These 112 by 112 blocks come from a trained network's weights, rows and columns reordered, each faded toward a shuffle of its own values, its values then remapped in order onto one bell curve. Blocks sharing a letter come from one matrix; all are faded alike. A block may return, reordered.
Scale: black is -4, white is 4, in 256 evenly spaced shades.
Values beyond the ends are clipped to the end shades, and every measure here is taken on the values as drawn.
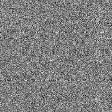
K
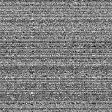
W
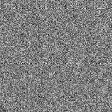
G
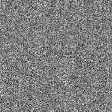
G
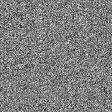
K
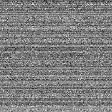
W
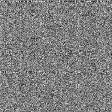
K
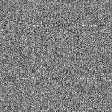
G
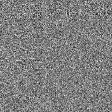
G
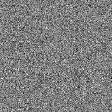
K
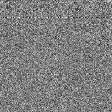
K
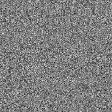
K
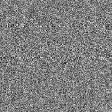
G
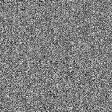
G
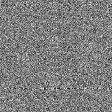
K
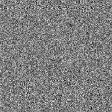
K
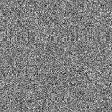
K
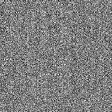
K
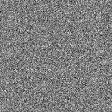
K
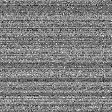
W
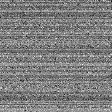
W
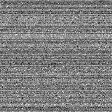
W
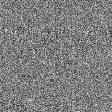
K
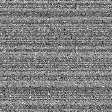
W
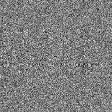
G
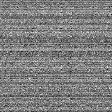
W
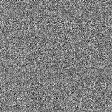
G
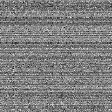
W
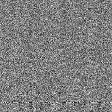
K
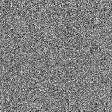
K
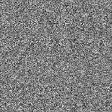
K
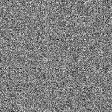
G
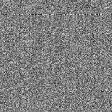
K
